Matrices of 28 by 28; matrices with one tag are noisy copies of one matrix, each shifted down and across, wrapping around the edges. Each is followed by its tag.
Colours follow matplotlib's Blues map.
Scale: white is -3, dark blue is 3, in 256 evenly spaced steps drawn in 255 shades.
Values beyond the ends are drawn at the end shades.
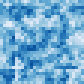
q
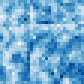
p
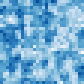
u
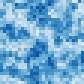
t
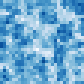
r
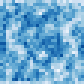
p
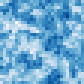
t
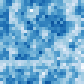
p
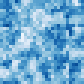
u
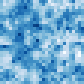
t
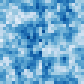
u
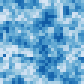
t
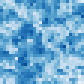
t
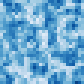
r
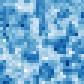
r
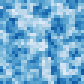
r
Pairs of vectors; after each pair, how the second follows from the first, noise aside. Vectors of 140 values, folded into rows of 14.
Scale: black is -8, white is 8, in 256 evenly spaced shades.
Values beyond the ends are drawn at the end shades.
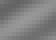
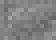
wrapped around, negated, partly zeroed.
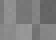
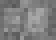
wrapped around, negated.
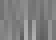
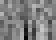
negated, scaled up.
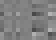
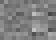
negated.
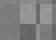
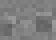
wrapped around, negated, partly zeroed.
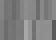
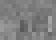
wrapped around, negated, partly zeroed.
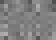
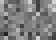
negated, scaled up.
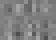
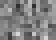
negated, scaled up.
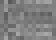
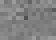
wrapped around, negated, partly zeroed.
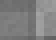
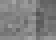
negated.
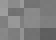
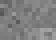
negated, partly zeroed.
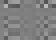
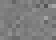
negated, partly zeroed.
